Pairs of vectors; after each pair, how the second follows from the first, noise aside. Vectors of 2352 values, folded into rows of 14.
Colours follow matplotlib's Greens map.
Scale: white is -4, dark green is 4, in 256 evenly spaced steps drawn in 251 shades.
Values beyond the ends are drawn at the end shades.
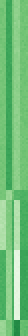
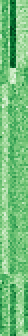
wrapped around, negated.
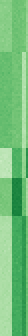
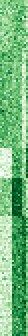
scaled up.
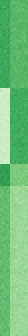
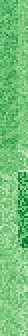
reversed, negated, partly zeroed.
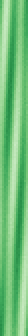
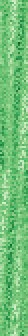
wrapped around, partly zeroed.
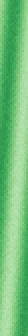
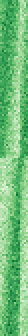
wrapped around, negated.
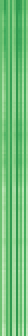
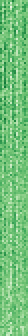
reversed, negated, partly zeroed.
